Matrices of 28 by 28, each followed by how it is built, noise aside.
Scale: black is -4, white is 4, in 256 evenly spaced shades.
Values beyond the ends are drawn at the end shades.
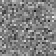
noise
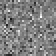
uneven columns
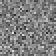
noise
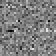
uneven rows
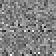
uneven rows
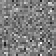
uneven columns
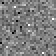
sparse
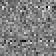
uneven rows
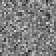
noise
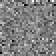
uneven rows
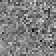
upper triangular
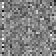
uneven columns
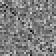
diagonal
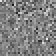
upper triangular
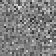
upper triangular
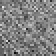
Toeplitz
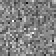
noise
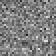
noise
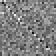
diagonal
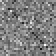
diagonal
